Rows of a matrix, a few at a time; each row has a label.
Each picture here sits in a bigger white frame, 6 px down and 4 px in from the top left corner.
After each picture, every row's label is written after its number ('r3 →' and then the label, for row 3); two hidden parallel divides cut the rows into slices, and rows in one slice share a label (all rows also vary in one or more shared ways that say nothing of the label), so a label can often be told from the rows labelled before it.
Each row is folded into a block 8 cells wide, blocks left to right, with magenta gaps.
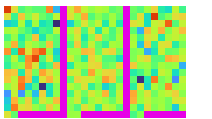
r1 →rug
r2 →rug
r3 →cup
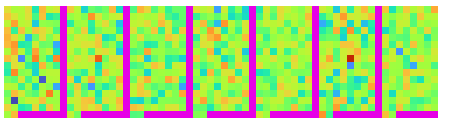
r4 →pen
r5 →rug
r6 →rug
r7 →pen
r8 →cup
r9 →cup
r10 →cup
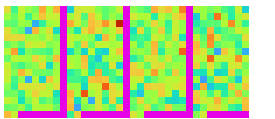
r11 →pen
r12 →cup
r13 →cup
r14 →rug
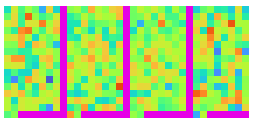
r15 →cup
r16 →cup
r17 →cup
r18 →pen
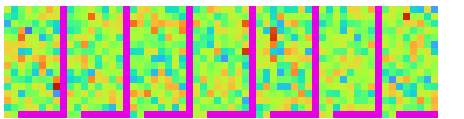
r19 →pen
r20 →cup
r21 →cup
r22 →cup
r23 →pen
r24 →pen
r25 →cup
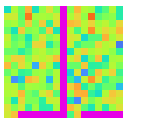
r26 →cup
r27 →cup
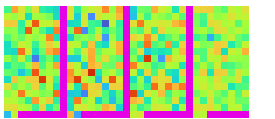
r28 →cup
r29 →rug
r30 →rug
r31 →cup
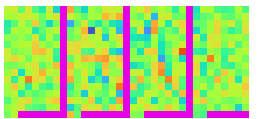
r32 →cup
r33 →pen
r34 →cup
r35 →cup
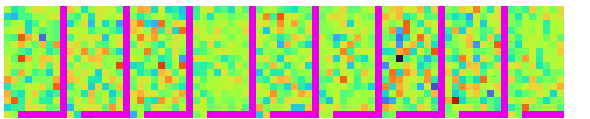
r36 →pen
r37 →pen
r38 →pen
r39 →rug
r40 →cup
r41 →cup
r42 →cup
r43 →rug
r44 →cup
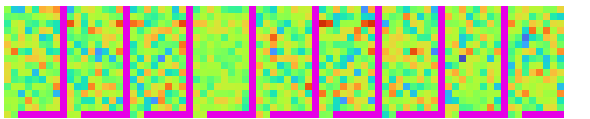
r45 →pen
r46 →cup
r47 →pen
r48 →rug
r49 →pen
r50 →pen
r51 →pen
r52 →rug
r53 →cup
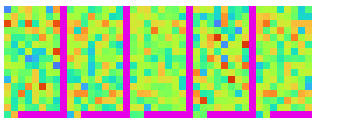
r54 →cup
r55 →pen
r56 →rug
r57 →pen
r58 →pen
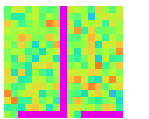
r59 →pen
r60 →rug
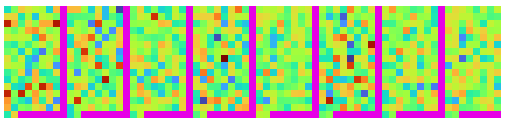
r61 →rug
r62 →pen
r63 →cup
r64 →rug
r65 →cup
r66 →pen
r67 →cup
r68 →rug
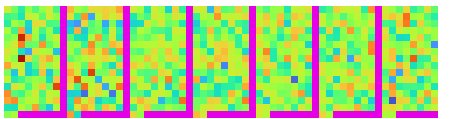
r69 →pen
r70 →cup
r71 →cup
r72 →cup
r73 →rug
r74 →cup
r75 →cup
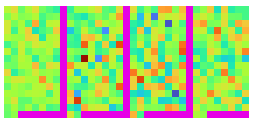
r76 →rug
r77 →cup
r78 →rug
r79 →rug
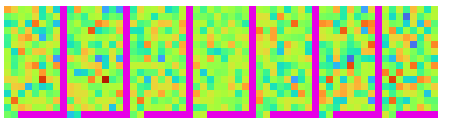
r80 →rug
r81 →cup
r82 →cup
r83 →rug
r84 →pen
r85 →pen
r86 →pen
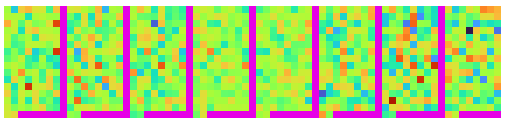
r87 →rug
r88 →rug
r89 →pen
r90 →pen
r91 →cup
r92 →cup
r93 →rug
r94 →pen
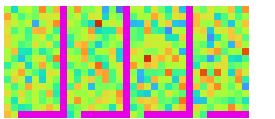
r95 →pen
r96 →rug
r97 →cup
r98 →rug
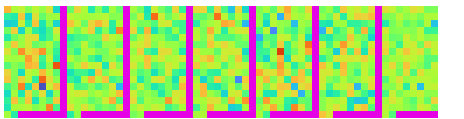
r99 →rug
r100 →cup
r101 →rug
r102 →cup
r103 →cup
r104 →cup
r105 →rug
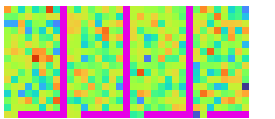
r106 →rug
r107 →pen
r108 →rug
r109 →rug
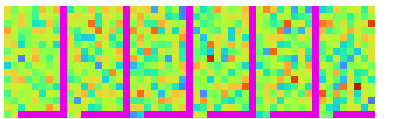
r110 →pen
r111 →cup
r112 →pen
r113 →cup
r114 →rug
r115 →pen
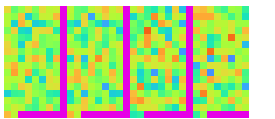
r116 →rug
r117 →rug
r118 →rug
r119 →rug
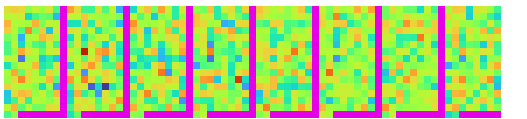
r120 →rug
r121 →rug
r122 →rug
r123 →pen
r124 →rug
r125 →rug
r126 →cup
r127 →pen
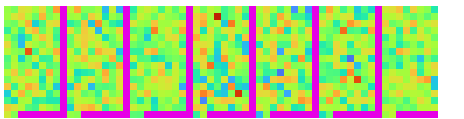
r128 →cup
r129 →rug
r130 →cup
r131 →pen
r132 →rug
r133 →cup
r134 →rug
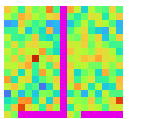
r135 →cup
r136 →rug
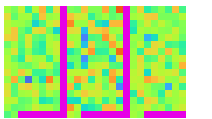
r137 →pen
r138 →rug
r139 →cup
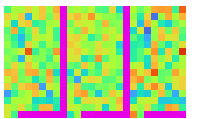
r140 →cup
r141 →rug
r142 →cup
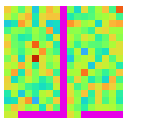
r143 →cup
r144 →pen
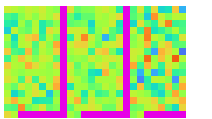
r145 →cup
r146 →pen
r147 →rug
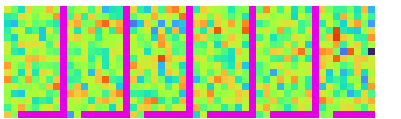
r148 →cup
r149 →rug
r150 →cup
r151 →cup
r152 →cup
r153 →pen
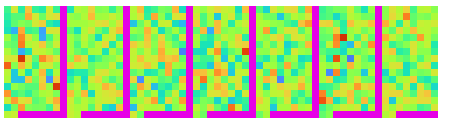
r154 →cup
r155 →cup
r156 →rug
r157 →cup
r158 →pen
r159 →pen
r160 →rug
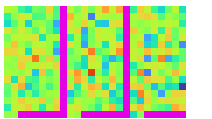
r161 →pen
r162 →rug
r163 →rug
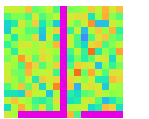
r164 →cup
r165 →cup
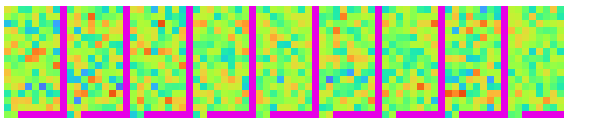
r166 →pen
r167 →cup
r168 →pen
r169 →rug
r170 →pen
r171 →rug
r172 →rug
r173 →cup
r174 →pen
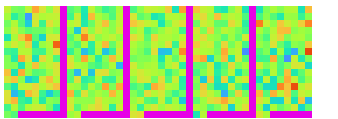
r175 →pen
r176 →rug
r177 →rug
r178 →pen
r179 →rug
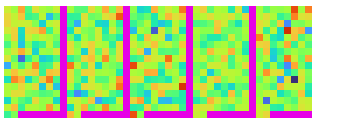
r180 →pen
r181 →cup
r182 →rug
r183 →cup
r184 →pen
